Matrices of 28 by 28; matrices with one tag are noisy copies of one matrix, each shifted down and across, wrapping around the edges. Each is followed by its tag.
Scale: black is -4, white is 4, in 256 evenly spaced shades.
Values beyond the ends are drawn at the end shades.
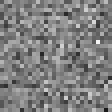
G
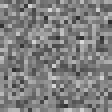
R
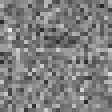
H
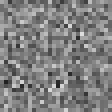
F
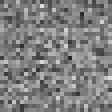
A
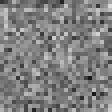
H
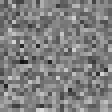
R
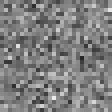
A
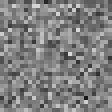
G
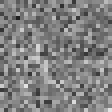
H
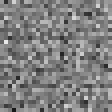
G
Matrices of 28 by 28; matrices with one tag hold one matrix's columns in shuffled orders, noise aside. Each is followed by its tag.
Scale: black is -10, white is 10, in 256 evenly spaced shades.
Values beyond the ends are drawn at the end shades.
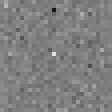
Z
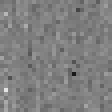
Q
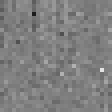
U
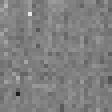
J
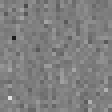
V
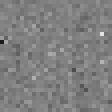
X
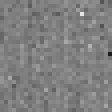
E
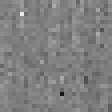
J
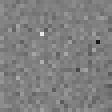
X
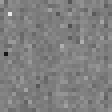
E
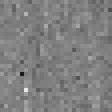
Q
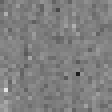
Q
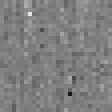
J
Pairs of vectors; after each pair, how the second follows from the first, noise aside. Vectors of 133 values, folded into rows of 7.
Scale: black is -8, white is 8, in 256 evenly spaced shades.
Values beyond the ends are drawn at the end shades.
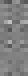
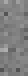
wrapped around, negated, partly zeroed.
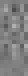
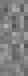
negated.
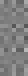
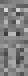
wrapped around, negated, scaled up.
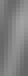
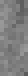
wrapped around, negated, partly zeroed.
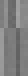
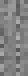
sign-scrambled.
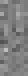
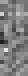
scaled up.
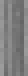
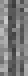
wrapped around, negated, scaled up.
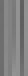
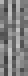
wrapped around, negated, scaled up.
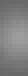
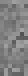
sign-scrambled.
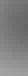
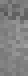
wrapped around, negated, partly zeroed.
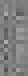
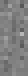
reversed, partly zeroed.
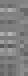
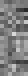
wrapped around, negated, scaled up.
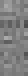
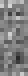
wrapped around, negated, scaled up.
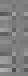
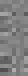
negated.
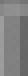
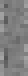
wrapped around, negated, partly zeroed.
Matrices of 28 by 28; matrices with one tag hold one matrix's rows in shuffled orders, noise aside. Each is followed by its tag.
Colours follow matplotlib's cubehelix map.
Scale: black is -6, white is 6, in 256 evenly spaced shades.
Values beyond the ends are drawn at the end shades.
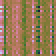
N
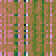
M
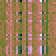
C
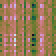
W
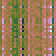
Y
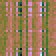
C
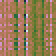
M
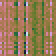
M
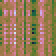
W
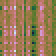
W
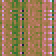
Y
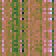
Y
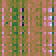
Y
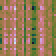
W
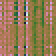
M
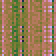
Y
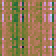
Y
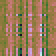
C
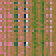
M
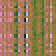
M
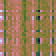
N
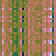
Y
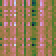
W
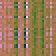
M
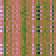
N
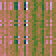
M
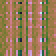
C
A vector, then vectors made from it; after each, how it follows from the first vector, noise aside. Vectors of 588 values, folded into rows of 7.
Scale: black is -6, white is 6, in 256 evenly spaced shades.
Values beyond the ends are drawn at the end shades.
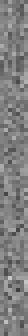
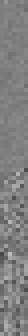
reversed, negated, partly zeroed.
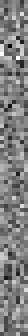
reversed, scaled up.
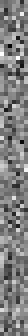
reversed, scaled up.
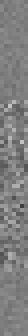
reversed, negated, partly zeroed.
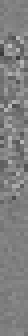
reversed, negated, partly zeroed.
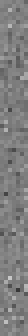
partly zeroed.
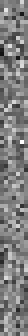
reversed, negated, scaled up.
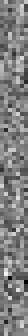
negated, scaled up.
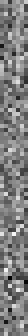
negated, scaled up.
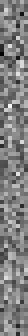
reversed, negated, scaled up.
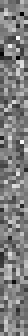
reversed, negated, scaled up.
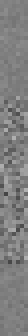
partly zeroed.
